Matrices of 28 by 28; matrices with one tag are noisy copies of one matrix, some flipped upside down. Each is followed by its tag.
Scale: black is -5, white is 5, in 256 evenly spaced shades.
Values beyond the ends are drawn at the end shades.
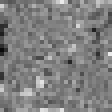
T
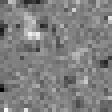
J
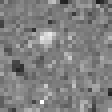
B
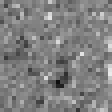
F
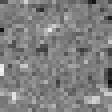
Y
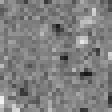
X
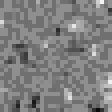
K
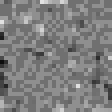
T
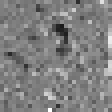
F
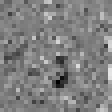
F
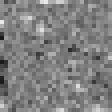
T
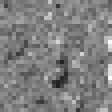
F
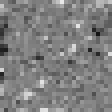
T
